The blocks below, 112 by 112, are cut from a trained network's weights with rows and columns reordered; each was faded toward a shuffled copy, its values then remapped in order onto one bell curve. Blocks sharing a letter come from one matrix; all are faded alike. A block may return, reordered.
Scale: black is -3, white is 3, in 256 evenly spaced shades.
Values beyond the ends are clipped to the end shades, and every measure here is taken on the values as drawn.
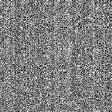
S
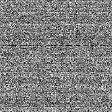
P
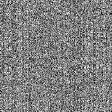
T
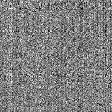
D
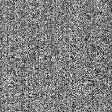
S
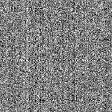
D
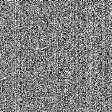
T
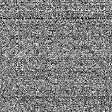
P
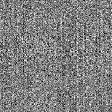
D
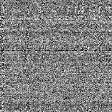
P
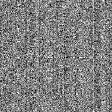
T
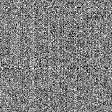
T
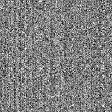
T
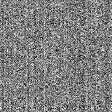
S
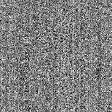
S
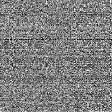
P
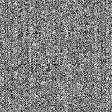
D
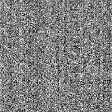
T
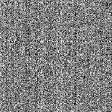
D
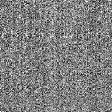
S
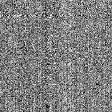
D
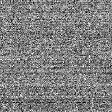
P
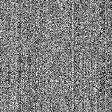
T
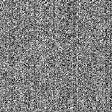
D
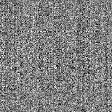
S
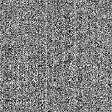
S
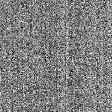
D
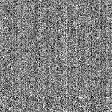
T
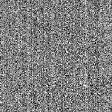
T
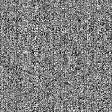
T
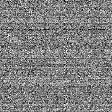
P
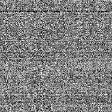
P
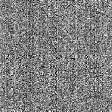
T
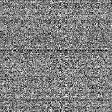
P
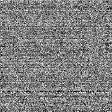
P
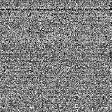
P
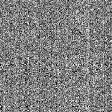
T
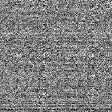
P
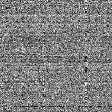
P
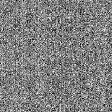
S
